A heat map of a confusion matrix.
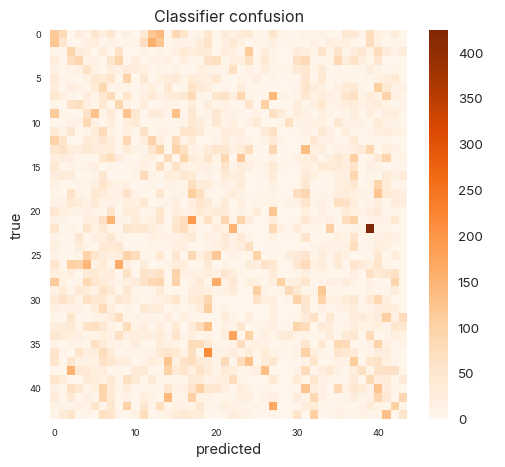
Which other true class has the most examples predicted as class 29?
10
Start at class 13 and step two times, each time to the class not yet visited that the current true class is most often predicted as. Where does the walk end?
19
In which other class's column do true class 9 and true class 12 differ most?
5
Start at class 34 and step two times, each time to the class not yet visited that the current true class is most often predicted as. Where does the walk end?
39
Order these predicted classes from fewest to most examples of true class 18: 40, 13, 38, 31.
38, 13, 31, 40
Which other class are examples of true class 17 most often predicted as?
40
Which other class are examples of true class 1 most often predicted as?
12
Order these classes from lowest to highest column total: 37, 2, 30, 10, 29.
29, 10, 30, 2, 37
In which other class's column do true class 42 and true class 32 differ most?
27
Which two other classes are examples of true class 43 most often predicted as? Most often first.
41, 32
